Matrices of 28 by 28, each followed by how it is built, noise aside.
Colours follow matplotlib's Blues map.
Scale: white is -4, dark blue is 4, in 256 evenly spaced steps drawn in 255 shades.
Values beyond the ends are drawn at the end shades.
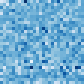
uneven rows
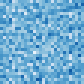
repeating rows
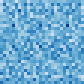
repeating columns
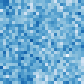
smooth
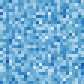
repeating rows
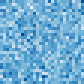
noise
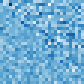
upper triangular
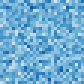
repeating columns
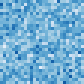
noise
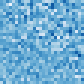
upper triangular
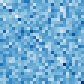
diagonal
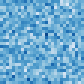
noise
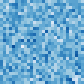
noise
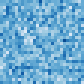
noise
